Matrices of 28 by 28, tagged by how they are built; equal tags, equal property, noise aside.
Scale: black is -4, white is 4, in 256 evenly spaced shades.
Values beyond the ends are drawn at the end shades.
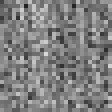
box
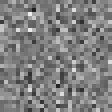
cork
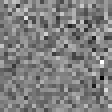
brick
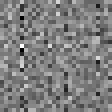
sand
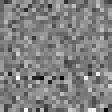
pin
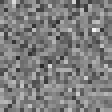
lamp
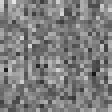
box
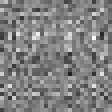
cork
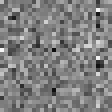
cork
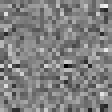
cork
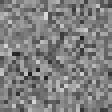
lamp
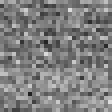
box
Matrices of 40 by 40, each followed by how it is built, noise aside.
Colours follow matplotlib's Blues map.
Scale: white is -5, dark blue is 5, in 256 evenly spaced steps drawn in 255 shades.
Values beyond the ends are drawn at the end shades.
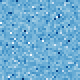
sparse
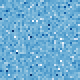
sparse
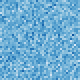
noise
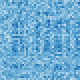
blocks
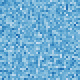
noise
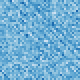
Toeplitz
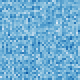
blocks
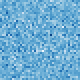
uneven rows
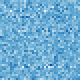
uneven rows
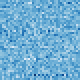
uneven rows
